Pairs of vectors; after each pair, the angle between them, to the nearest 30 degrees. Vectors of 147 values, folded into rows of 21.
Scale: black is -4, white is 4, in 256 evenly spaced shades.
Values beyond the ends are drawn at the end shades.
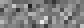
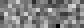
90 degrees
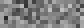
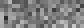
60 degrees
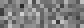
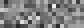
90 degrees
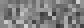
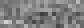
30 degrees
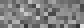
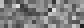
120 degrees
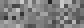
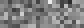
150 degrees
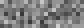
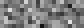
60 degrees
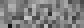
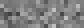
90 degrees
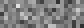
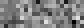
60 degrees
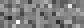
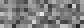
120 degrees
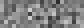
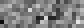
60 degrees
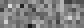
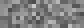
90 degrees
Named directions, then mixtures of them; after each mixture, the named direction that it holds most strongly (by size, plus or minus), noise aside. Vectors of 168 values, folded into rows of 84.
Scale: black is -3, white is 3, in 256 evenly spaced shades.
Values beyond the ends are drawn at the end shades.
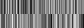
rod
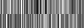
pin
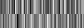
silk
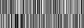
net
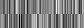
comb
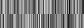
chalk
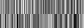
rod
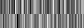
silk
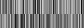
net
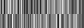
pin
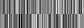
comb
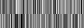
net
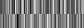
silk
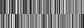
rod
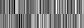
comb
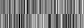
comb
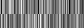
chalk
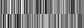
pin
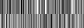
pin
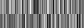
silk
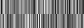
chalk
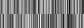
chalk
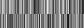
chalk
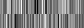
pin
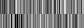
net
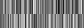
comb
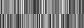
pin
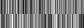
rod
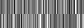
chalk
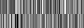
net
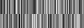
comb
